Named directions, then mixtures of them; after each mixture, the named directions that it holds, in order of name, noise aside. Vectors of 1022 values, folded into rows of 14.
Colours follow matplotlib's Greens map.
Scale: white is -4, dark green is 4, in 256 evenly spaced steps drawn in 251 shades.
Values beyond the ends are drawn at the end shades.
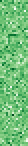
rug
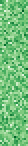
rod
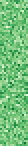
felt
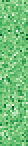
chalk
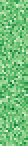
felt.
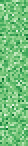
chalk, rod, rug.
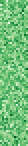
rod.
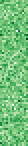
chalk, rod.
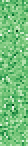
chalk.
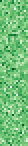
rug.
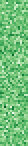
chalk, felt, rug.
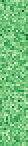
chalk, felt, rod.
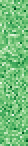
rug.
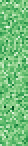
chalk, felt.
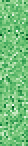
chalk.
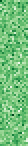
rod, rug.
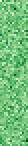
chalk, rug.
